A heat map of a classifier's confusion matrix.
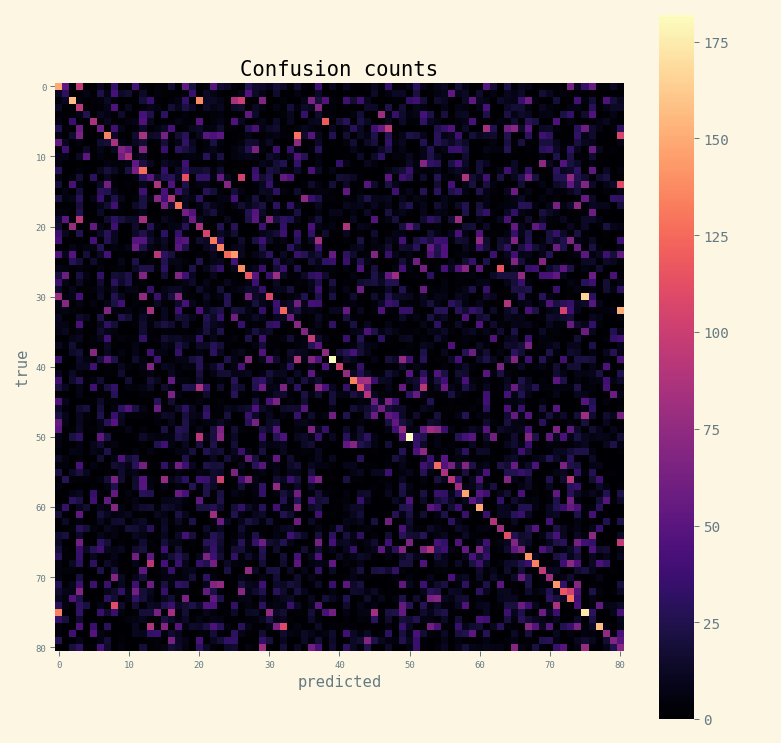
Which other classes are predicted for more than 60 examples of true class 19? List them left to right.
3, 12, 30, 57
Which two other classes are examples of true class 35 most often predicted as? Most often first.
75, 44
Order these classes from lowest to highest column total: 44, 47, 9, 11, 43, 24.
24, 9, 44, 11, 43, 47
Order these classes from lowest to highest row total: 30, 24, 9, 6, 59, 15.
15, 59, 9, 30, 6, 24
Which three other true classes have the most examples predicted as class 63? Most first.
26, 40, 71
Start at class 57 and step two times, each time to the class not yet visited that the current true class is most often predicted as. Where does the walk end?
64
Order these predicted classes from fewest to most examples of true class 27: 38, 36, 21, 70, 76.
21, 38, 36, 70, 76
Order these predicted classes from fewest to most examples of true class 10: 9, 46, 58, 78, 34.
78, 58, 46, 34, 9
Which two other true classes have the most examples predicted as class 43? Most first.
42, 29
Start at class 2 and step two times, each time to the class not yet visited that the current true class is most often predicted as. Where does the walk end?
41
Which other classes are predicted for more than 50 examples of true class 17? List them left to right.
15, 71, 74
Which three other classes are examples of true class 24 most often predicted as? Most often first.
25, 14, 45
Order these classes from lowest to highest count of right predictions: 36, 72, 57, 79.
79, 57, 36, 72
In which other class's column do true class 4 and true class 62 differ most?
46
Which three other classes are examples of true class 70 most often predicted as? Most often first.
8, 66, 56
